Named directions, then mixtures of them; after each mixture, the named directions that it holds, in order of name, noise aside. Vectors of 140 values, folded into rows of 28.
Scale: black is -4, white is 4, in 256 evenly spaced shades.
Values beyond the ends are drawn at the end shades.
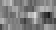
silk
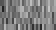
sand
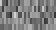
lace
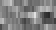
silk.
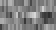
lace, silk.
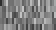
lace, sand.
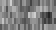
sand, silk.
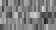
lace, silk.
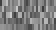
lace.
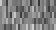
lace, sand.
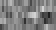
lace, silk.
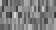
lace.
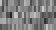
lace, silk.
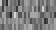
lace.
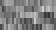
sand, silk.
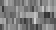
sand, silk.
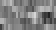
silk.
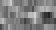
silk.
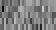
lace, sand.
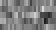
lace, silk.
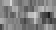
silk.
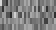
lace.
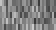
lace, sand.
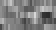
silk.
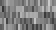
sand, silk.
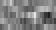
silk.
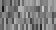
lace, sand.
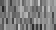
sand.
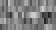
lace, silk.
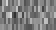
lace.
